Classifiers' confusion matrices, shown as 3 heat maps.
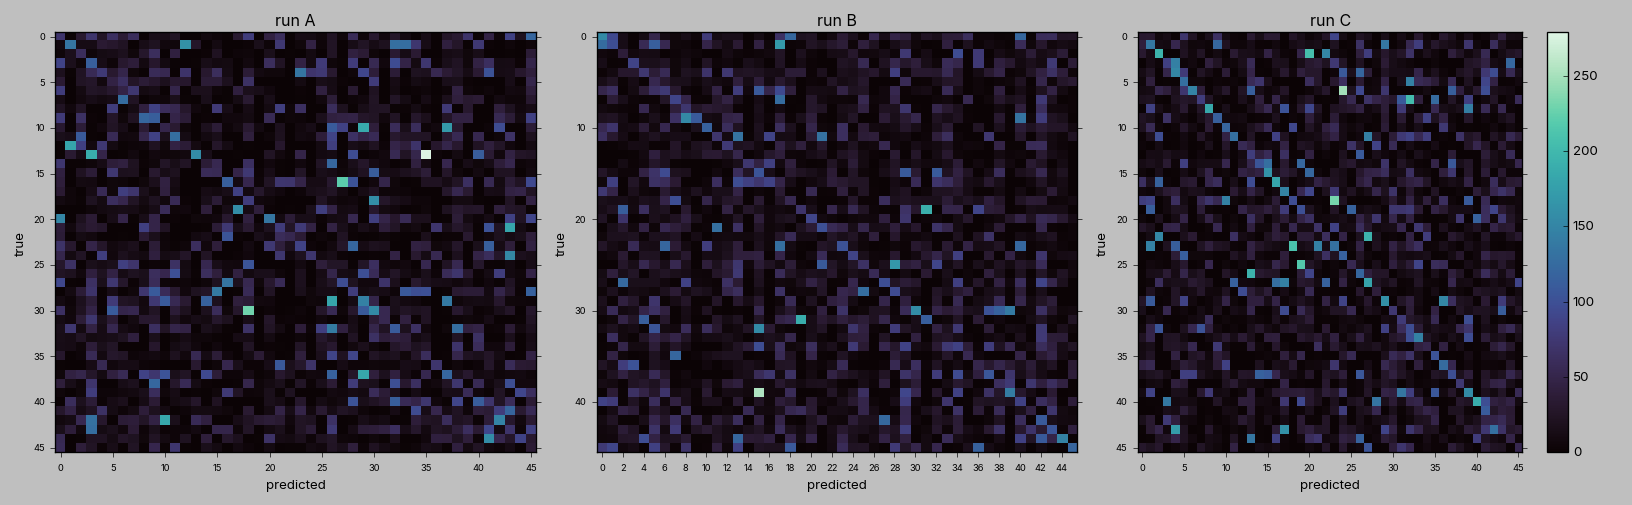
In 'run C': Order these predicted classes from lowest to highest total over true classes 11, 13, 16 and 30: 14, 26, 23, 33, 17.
14, 23, 33, 26, 17
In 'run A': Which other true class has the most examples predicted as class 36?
21
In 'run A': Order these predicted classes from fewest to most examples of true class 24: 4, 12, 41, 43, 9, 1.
1, 12, 9, 41, 4, 43
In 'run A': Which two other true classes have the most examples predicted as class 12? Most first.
1, 4
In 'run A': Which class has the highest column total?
26
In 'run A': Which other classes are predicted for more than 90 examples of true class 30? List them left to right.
5, 18, 29
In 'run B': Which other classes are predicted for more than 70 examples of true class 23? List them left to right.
6, 10, 17, 40
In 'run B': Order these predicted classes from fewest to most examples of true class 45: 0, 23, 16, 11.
16, 11, 23, 0
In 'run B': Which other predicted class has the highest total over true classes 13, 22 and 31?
19
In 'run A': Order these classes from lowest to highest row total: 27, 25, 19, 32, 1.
19, 25, 27, 1, 32
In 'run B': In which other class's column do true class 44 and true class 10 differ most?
13
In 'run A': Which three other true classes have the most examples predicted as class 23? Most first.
4, 21, 8
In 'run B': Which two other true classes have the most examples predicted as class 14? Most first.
16, 41
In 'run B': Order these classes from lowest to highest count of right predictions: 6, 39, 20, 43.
6, 20, 43, 39
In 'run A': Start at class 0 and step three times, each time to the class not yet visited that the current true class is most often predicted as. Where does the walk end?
2
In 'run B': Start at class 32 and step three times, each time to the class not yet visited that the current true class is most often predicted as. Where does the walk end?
5
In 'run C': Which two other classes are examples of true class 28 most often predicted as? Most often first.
12, 20
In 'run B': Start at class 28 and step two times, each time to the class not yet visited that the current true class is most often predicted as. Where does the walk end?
21
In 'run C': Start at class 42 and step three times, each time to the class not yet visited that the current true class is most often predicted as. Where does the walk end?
26
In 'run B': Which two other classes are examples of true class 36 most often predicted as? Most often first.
3, 2
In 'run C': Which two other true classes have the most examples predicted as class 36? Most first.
29, 10
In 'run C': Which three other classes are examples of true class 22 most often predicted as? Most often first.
27, 2, 34
